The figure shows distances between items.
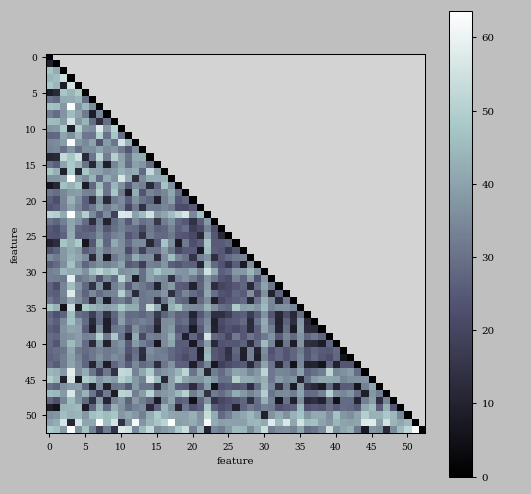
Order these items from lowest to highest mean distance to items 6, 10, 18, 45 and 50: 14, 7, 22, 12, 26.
26, 14, 12, 7, 22
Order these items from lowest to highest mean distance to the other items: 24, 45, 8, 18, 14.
24, 8, 18, 14, 45
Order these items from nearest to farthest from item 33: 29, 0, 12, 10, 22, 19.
12, 29, 0, 19, 22, 10
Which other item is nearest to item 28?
8
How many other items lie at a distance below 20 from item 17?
3
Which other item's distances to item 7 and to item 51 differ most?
3
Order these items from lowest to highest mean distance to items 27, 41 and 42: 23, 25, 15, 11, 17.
25, 11, 23, 17, 15
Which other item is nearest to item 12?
31
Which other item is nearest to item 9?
47
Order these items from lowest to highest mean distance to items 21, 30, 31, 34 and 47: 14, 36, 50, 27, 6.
36, 27, 6, 50, 14
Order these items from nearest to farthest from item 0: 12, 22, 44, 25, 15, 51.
25, 15, 12, 51, 44, 22
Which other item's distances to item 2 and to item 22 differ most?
35
